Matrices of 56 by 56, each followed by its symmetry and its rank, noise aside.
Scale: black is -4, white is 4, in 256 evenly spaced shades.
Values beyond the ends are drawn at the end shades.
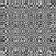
antisymmetric, rank two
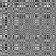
antisymmetric, rank two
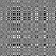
symmetric, rank one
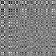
symmetric, rank one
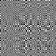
no symmetry, rank three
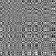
antisymmetric, rank two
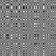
no symmetry, rank two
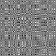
antisymmetric, rank two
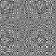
symmetric, rank three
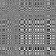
symmetric, rank one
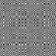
symmetric, rank one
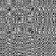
symmetric, rank three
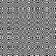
antisymmetric, rank two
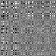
antisymmetric, rank two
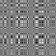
symmetric, rank one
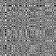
antisymmetric, rank two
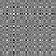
symmetric, rank one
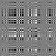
symmetric, rank one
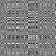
no symmetry, rank one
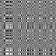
no symmetry, rank one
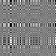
no symmetry, rank one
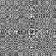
symmetric, rank three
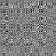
no symmetry, rank three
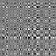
no symmetry, rank two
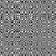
antisymmetric, rank two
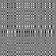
no symmetry, rank one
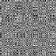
no symmetry, rank three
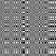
no symmetry, rank one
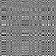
no symmetry, rank one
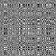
no symmetry, rank two
